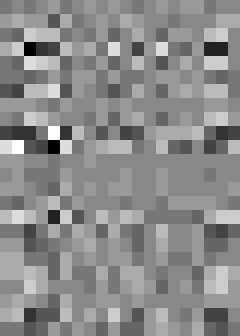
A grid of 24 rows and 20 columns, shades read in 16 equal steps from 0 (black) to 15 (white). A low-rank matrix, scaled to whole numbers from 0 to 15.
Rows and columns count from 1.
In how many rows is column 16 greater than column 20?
9
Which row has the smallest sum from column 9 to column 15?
10
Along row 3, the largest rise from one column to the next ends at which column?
3
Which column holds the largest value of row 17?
14
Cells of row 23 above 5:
14
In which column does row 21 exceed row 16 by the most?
5
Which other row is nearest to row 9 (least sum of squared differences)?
21
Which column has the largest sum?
2
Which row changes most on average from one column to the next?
4
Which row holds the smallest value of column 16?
11
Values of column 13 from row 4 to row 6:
9 8 8
